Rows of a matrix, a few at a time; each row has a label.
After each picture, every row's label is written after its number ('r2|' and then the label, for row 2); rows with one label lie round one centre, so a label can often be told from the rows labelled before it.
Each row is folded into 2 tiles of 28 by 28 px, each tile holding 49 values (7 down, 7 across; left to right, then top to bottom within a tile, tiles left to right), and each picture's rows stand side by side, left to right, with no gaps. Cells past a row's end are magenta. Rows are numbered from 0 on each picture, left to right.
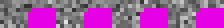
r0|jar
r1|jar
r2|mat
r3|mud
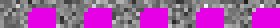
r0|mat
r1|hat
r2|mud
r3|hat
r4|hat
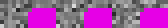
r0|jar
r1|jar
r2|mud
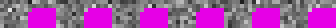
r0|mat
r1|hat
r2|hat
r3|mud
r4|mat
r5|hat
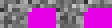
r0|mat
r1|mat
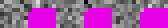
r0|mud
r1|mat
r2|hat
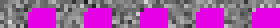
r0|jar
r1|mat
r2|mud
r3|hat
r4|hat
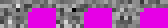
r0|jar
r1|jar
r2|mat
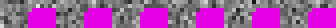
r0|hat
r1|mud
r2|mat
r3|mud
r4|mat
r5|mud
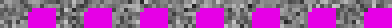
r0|mud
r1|jar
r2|mat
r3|jar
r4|jar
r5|hat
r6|mud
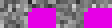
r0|mat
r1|hat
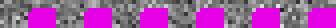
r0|mud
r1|mud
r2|hat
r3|hat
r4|hat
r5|mat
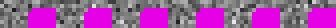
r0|mud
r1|hat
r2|jar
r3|mud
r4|jar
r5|mat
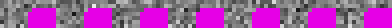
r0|jar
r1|hat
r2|mud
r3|jar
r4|mat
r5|jar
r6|mud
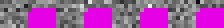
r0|jar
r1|mat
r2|hat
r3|mat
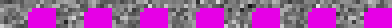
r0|hat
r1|mud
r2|hat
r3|mat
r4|jar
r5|hat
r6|mud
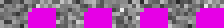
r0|hat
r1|mud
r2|mat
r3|hat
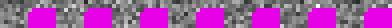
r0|hat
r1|mat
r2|mud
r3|hat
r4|mud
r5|hat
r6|hat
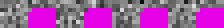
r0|mat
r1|mud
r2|mat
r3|mat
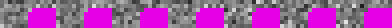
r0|hat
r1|hat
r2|mud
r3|hat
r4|mat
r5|jar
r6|jar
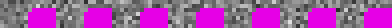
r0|hat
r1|mat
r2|mud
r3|jar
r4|mat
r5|jar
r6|mat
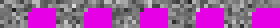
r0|mud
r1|jar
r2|mud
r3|hat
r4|jar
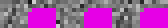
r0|mat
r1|jar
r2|mat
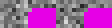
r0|mat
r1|jar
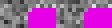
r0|hat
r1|hat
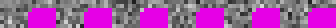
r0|jar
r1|jar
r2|hat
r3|mat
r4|hat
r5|mat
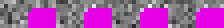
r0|mud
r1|hat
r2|hat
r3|hat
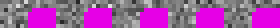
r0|jar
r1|hat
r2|mud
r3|mat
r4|mat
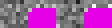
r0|hat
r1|hat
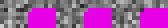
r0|jar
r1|jar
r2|mud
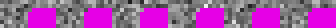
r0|jar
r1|mud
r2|mat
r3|hat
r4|jar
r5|mud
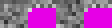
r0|hat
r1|hat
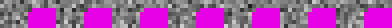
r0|mud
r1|jar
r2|jar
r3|mud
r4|jar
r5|mat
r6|mud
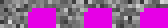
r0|jar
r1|mat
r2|mat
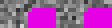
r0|jar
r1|mat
